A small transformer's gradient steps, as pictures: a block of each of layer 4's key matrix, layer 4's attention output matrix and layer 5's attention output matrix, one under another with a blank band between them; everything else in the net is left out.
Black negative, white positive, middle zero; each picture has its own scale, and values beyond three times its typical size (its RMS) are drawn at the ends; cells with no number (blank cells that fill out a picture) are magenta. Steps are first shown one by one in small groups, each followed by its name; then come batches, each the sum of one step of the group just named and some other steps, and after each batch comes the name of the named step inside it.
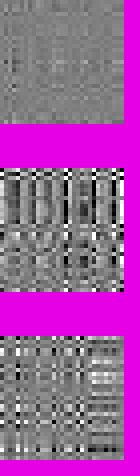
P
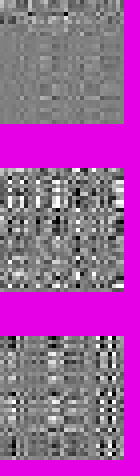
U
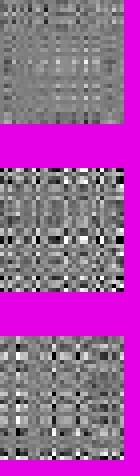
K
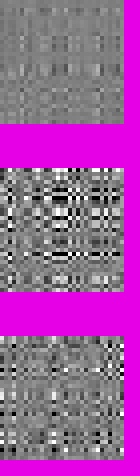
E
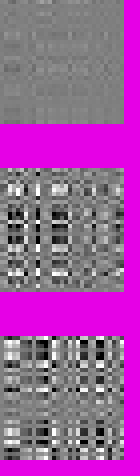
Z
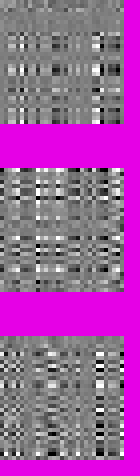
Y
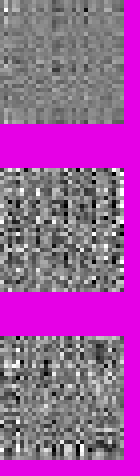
P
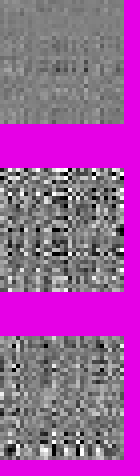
E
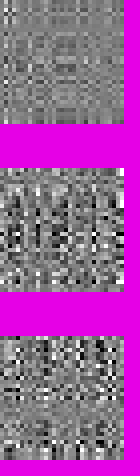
Z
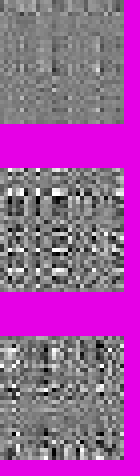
Z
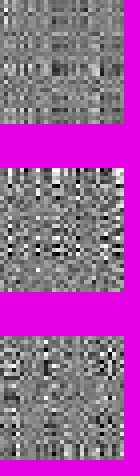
Y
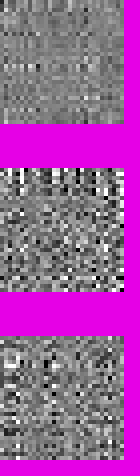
K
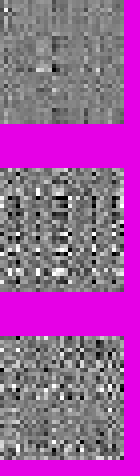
Z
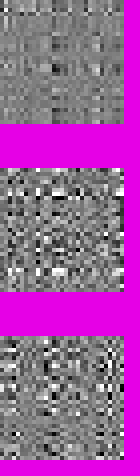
Y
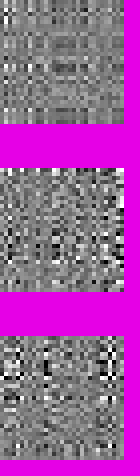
U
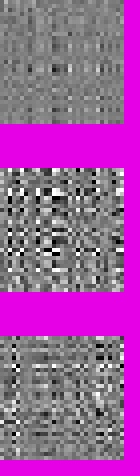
P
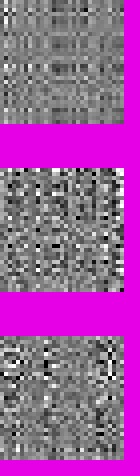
P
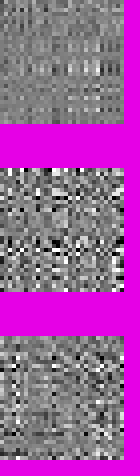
K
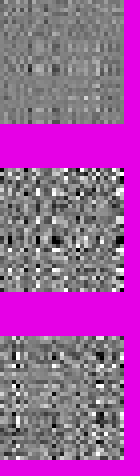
K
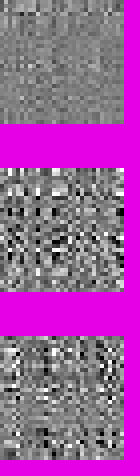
Z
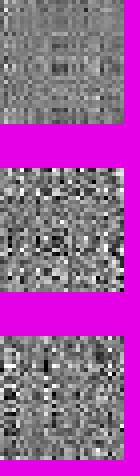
K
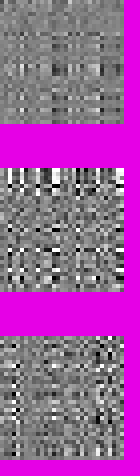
U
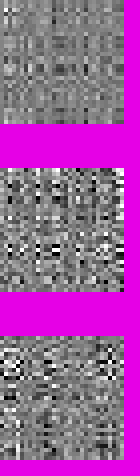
P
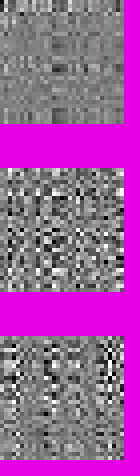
E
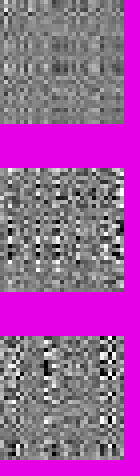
U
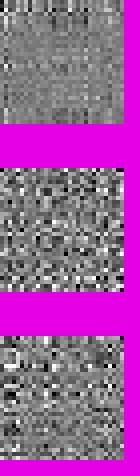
K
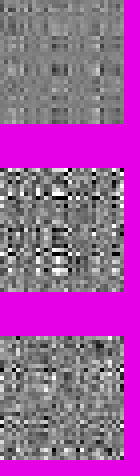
P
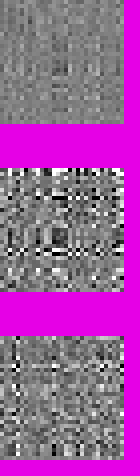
E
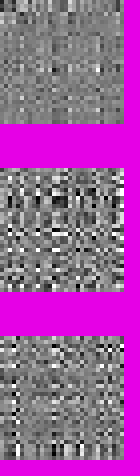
E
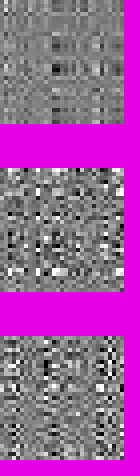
Y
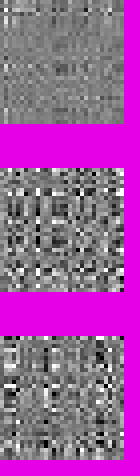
Z
